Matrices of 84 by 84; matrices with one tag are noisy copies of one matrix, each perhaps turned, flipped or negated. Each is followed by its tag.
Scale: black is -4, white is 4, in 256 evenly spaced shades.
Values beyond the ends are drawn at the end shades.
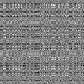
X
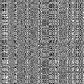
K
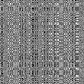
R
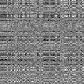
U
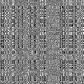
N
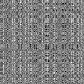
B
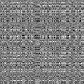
B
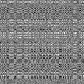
R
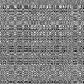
R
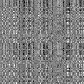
U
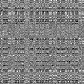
N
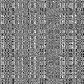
N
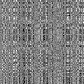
U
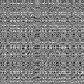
B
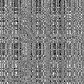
U
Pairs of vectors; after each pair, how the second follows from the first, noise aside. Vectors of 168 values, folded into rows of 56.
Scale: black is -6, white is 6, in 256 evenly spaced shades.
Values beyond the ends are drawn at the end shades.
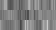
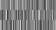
shuffled.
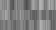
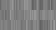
negated, shrunk.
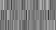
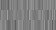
reversed, negated, shrunk.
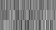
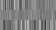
negated, partly zeroed.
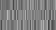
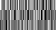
wrapped around, scaled up.
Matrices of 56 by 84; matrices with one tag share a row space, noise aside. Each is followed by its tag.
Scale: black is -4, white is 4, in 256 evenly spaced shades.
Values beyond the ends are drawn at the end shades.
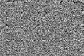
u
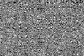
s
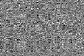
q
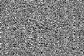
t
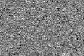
q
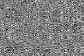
u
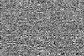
s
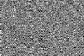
t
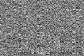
s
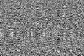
q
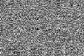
q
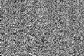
t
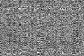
s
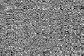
u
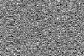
q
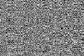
u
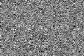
t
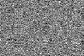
u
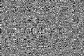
t
